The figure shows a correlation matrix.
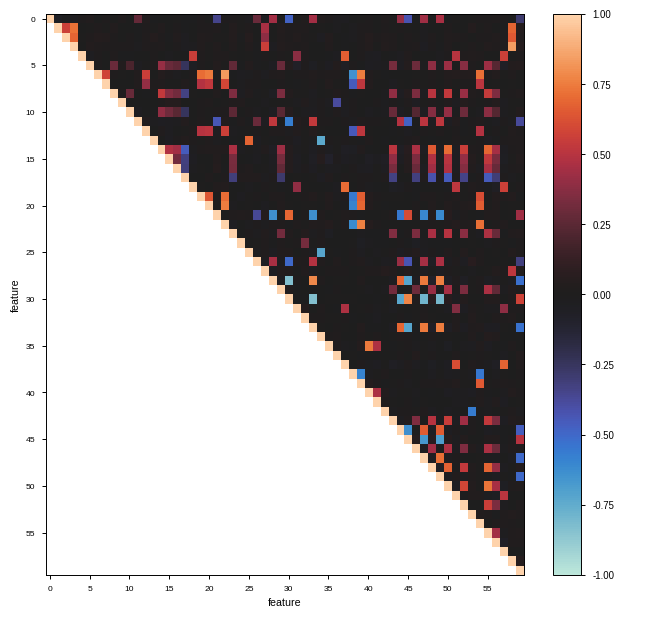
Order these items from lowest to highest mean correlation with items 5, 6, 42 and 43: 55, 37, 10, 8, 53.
53, 37, 10, 8, 55
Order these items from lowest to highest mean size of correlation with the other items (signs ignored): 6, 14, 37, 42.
42, 37, 6, 14
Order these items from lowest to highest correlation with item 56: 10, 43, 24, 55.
24, 10, 43, 55
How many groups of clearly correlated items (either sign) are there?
10
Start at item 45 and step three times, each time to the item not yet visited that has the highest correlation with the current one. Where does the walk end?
59
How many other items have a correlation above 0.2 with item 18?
5
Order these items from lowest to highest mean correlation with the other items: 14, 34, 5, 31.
34, 31, 5, 14
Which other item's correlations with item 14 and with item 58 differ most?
3
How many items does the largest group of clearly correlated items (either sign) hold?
16
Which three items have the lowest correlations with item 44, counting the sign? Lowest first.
30, 45, 21
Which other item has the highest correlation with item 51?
37
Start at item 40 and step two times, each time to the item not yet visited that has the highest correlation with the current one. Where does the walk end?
41
